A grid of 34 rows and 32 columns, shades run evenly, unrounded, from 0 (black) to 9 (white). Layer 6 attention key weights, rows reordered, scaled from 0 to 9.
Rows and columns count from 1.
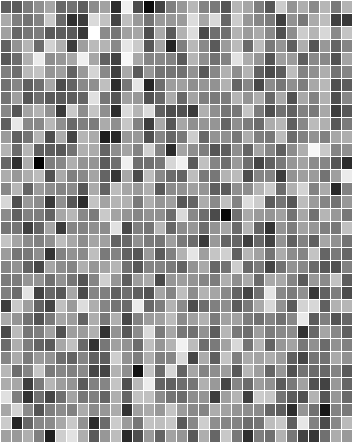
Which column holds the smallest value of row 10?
14
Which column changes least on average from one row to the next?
27
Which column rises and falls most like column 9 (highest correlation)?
30
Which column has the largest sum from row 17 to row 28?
17
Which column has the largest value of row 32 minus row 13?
2
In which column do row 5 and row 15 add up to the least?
31
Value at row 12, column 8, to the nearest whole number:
6
